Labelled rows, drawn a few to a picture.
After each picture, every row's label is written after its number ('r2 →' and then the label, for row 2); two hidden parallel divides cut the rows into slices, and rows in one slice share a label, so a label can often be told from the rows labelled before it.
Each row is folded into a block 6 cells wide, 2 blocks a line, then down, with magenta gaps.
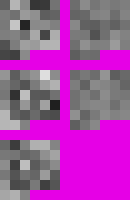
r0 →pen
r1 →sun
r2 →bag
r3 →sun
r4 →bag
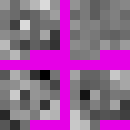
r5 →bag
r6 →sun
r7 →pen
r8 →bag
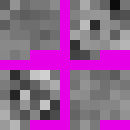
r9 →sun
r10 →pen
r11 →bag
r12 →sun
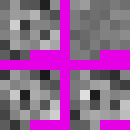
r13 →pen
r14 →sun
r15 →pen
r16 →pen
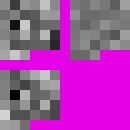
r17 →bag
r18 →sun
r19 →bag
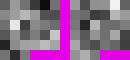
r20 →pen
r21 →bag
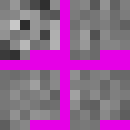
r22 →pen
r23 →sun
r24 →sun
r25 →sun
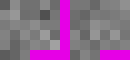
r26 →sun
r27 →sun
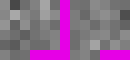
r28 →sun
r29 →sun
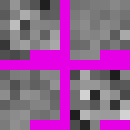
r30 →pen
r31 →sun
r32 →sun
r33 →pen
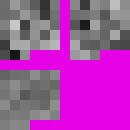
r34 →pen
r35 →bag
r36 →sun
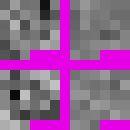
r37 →pen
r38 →sun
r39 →bag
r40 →sun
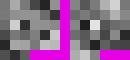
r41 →pen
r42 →bag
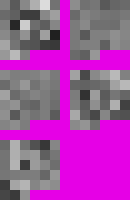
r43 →bag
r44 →sun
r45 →sun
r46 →bag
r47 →pen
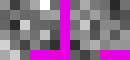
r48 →bag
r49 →pen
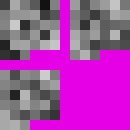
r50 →pen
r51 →bag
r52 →bag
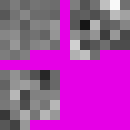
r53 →sun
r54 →bag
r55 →pen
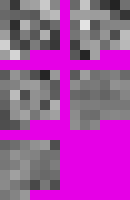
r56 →bag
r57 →pen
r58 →pen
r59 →sun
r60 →sun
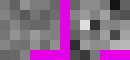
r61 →sun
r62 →pen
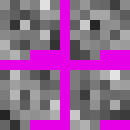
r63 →bag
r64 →pen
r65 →pen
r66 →bag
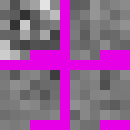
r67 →bag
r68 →sun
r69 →sun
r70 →sun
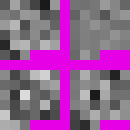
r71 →pen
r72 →sun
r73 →bag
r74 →pen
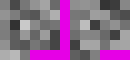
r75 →bag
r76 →pen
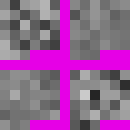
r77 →bag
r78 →sun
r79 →sun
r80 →pen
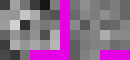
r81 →pen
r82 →sun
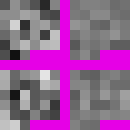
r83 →pen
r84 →sun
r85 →bag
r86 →sun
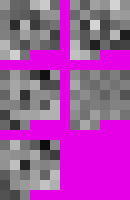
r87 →bag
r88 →bag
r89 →pen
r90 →sun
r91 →pen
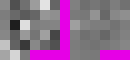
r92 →bag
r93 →sun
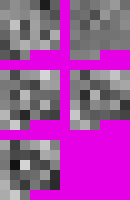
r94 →pen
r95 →sun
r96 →bag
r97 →bag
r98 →bag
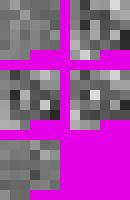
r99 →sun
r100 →bag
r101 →bag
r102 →bag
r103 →sun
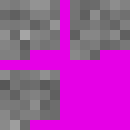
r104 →sun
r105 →sun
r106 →sun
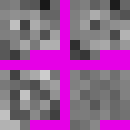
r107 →pen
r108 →pen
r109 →bag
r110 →sun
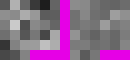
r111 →pen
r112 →sun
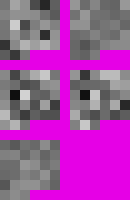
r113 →pen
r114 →sun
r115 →bag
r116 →bag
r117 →sun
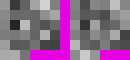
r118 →bag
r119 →bag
